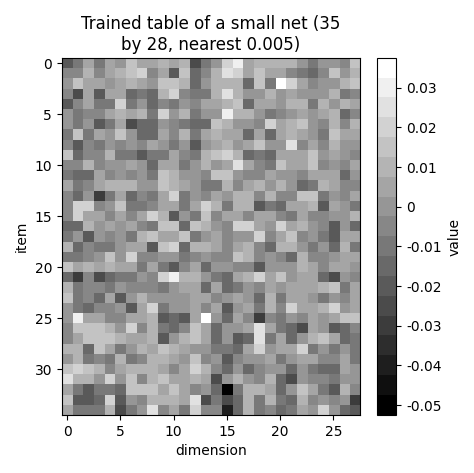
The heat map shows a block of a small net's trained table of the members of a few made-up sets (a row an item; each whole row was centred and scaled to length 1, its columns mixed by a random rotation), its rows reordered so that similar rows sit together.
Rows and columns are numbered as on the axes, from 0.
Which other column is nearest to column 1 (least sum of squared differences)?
3
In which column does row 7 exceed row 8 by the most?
1
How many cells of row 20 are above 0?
13
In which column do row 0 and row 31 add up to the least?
14
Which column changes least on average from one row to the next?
23
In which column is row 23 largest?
0
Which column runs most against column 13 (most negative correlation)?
19
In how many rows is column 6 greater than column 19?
18
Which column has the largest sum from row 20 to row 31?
12
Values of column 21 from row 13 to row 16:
-0.005 0.005 -0.01 0.005
